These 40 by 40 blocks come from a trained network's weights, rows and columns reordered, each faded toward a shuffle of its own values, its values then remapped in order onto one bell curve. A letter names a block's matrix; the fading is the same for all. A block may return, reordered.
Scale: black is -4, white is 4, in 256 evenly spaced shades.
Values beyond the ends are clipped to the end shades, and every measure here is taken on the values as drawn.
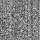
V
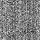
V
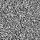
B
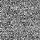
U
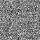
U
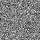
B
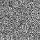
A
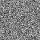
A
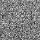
U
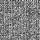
V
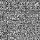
U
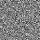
A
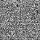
U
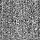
V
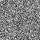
B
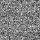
U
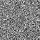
B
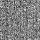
V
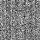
V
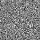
B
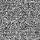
U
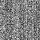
V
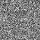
B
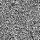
A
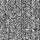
V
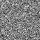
B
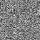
A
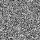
B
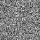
B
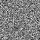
B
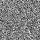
B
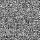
U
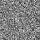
A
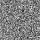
A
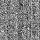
V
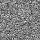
B
